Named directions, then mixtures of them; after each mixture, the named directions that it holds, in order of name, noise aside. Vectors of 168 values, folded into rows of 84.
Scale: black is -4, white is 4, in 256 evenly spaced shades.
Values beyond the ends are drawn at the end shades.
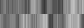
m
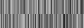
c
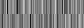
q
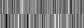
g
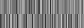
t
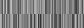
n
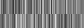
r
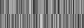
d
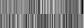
c, m, t.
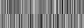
d, q.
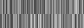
n.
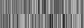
c, m, t.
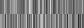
d, t.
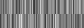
d, r, t.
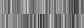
m, n.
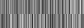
m, t.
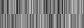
d, m, q.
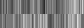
m, n.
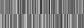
t.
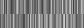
c, q.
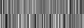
c, g.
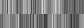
m, q.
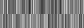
d, m, q.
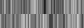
c, m.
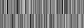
q.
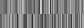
t.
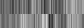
m, r.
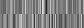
d, n, r.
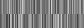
d, g, t.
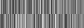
r.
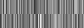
d, n.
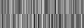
d, n, r.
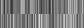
c, g, m.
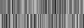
g, m, n.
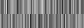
c, n, q.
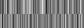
d, n, q.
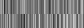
c, d.
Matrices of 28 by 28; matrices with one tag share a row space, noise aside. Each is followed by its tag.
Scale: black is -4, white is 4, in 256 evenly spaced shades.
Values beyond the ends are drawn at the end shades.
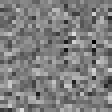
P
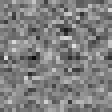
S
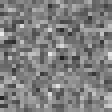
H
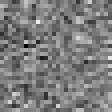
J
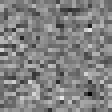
H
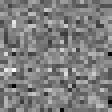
S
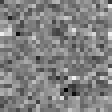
P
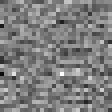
H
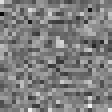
H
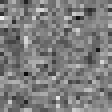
J
